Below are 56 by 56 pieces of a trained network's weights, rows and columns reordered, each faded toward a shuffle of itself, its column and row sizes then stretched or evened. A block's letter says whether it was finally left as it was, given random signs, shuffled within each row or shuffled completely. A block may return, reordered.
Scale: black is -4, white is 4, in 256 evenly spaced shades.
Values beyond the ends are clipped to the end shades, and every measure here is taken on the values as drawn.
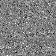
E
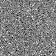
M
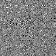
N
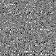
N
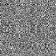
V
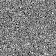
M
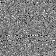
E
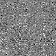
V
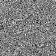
E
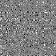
V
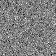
M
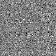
N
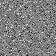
M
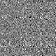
V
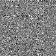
N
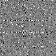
V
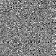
V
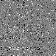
N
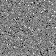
M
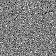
M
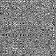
V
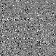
N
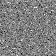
M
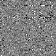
V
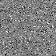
E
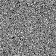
M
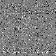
N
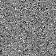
N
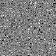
V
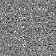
V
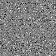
E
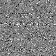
E
